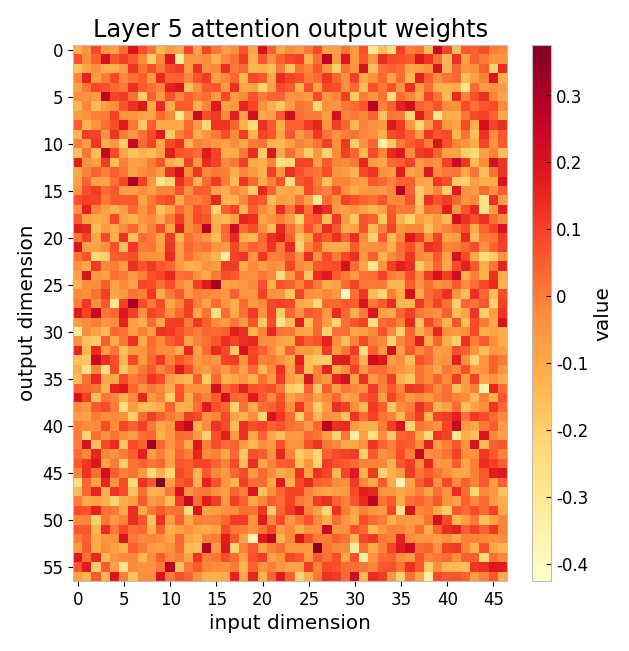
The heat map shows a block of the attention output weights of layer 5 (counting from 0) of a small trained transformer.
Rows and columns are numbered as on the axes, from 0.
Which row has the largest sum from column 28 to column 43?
6
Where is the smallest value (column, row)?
29, 26
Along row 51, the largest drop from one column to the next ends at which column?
28
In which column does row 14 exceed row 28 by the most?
15
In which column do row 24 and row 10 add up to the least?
22
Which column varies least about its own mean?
7
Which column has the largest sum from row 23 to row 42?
8
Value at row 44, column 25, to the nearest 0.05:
-0.05
